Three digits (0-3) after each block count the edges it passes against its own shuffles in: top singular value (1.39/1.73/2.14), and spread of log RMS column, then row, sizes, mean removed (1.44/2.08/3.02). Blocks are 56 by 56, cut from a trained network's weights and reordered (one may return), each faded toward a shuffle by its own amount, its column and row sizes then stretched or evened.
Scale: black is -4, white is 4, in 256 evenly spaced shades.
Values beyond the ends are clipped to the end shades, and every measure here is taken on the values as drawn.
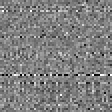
3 0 2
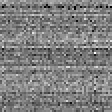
3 1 1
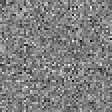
1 1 1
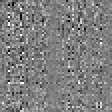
0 3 1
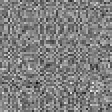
3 1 0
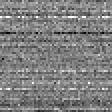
3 0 2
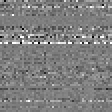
2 0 3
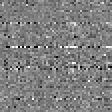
2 0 2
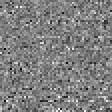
0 0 2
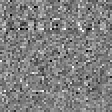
2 0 1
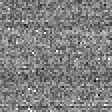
1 0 0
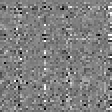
2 2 2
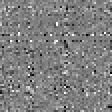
0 2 2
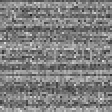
3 0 0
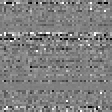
1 1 3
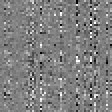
2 3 1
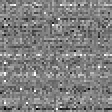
2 1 2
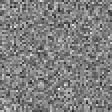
1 1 0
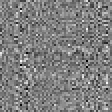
3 2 0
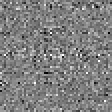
1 1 2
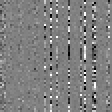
3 3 0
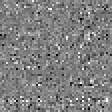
1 1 2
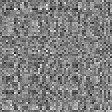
3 1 1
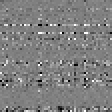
1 1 3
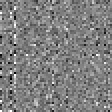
2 2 1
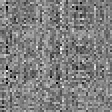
2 2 0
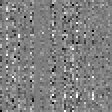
0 3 0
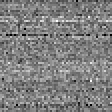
2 0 2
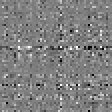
1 2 3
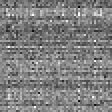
3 2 0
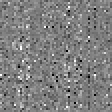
0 2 1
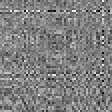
3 1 2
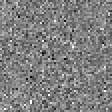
0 1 0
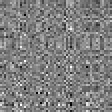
3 2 1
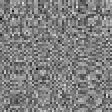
3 0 0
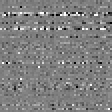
1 0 3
